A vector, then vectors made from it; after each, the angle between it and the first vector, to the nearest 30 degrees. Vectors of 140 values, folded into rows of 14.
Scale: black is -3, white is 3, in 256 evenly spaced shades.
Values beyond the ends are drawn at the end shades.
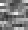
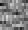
150 degrees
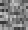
150 degrees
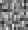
120 degrees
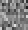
120 degrees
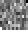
120 degrees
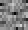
150 degrees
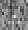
90 degrees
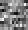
150 degrees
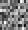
60 degrees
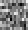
60 degrees
